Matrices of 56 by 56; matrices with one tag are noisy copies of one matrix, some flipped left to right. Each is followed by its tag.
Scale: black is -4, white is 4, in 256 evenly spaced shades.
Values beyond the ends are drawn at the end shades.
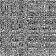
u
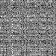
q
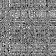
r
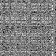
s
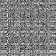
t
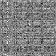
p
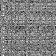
s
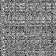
s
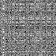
s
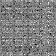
p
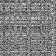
s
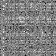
s
